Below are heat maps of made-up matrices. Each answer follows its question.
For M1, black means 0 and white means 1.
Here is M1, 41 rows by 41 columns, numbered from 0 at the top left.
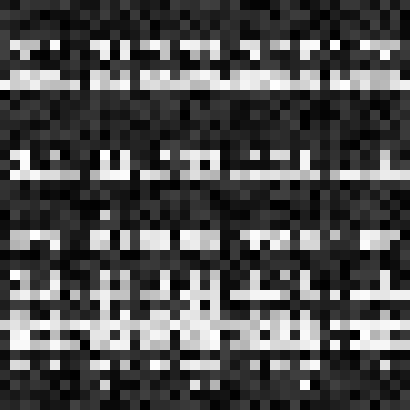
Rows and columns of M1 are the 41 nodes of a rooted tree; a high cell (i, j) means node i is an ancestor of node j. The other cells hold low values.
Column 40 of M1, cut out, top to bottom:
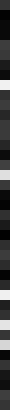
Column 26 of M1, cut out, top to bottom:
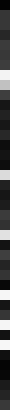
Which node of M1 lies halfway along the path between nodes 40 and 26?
7
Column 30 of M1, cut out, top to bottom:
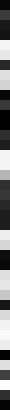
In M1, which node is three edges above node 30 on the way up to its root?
5
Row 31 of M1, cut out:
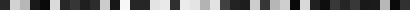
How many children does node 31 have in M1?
1
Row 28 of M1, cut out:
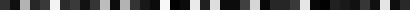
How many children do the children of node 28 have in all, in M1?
2
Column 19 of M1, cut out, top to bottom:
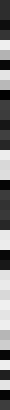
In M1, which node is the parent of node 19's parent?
38
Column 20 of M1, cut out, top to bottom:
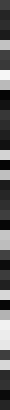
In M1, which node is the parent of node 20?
15
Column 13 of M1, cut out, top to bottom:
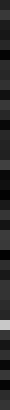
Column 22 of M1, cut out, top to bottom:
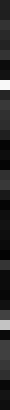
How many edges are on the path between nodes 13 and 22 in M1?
3
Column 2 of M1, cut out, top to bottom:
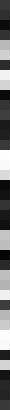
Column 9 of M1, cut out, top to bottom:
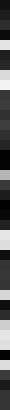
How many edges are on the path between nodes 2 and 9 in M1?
8
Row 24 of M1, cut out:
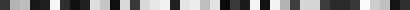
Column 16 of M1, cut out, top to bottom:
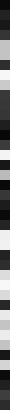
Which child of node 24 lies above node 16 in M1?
36
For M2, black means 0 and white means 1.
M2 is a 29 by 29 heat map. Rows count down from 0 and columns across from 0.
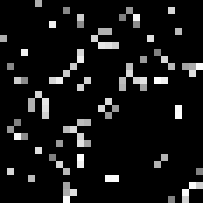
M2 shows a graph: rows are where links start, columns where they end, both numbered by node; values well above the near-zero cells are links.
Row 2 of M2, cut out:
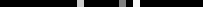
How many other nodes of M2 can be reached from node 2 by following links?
10
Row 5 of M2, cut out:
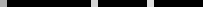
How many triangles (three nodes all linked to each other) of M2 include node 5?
0
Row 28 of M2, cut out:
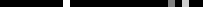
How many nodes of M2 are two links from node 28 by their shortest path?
4
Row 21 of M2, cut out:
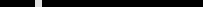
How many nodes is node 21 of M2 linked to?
1
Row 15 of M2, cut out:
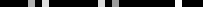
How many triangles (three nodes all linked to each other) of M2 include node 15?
5
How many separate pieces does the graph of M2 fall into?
4
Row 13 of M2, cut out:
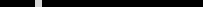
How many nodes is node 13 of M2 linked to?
1
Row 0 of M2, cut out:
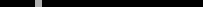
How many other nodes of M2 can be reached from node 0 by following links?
3
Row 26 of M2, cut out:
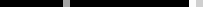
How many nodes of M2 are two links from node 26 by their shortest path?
4
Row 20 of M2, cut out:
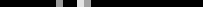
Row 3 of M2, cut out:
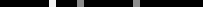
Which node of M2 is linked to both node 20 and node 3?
node 11
